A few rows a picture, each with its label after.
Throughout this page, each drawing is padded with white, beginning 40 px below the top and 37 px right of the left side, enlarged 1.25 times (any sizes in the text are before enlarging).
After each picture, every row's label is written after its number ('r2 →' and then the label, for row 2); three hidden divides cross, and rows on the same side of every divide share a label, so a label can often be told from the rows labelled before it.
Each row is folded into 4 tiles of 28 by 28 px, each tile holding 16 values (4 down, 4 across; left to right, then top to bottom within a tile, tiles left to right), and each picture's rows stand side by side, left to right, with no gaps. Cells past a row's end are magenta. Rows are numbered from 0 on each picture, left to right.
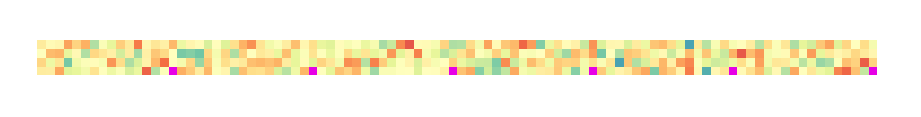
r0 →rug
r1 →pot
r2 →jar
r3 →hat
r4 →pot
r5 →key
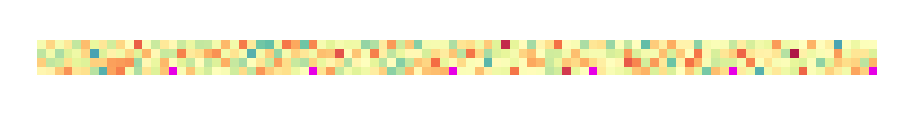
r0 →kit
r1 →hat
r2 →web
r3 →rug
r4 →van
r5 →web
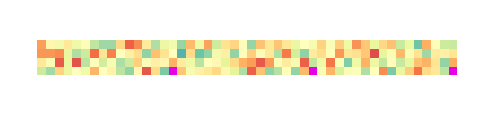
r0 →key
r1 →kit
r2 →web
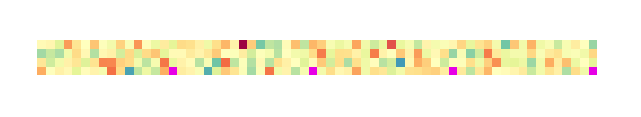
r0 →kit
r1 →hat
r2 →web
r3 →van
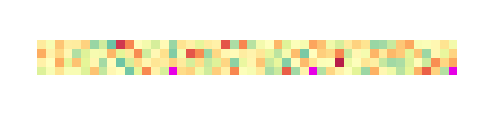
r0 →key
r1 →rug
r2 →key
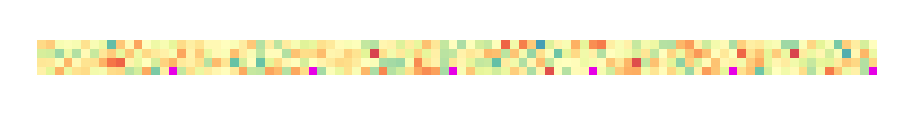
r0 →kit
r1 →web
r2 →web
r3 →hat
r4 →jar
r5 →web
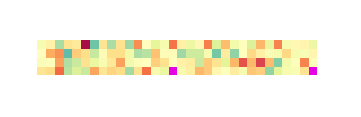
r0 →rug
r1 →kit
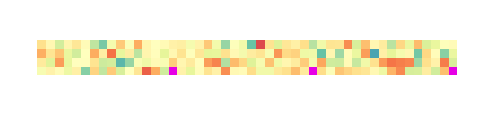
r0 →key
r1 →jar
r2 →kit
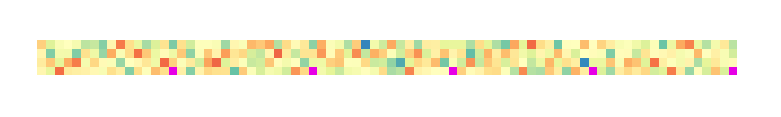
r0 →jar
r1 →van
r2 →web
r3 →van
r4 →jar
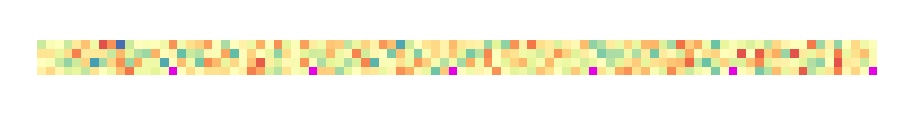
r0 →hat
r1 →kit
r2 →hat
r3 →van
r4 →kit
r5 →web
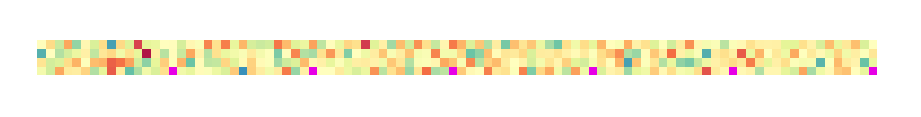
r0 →kit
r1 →rug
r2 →rug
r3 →van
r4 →key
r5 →web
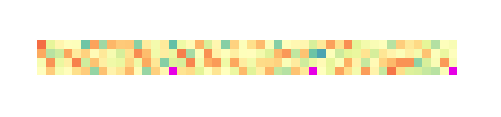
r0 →van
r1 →van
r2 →kit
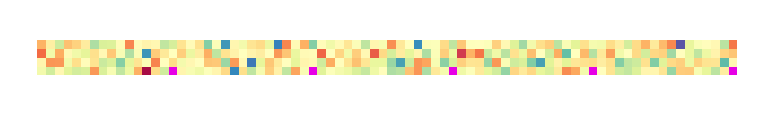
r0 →key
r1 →van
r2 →web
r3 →key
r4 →hat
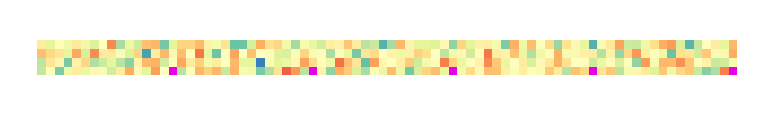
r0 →web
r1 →key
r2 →jar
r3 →van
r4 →pot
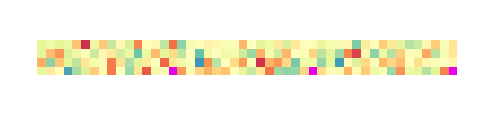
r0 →rug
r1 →pot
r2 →pot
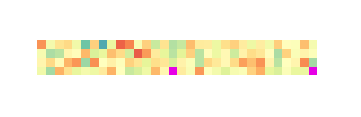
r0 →jar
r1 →kit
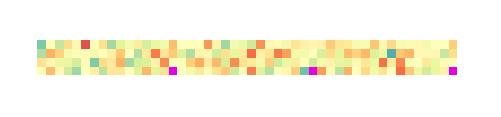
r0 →rug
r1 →jar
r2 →pot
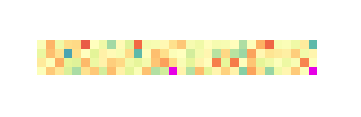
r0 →rug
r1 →jar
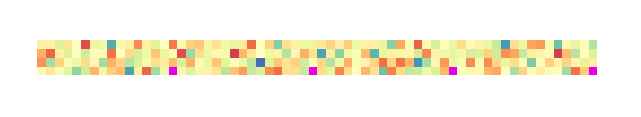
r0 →rug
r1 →web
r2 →kit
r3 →van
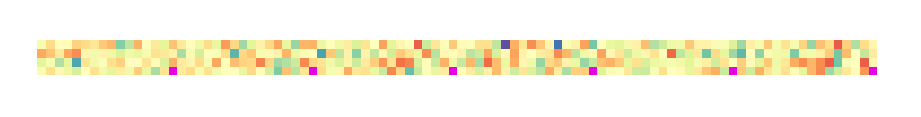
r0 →hat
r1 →kit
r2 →kit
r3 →van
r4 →key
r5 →kit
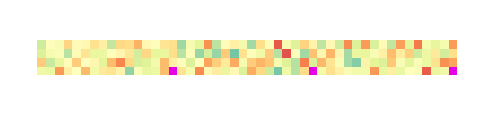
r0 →kit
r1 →kit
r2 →rug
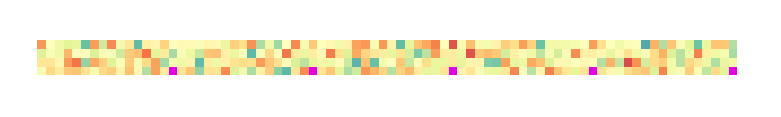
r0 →van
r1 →pot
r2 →hat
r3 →hat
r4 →van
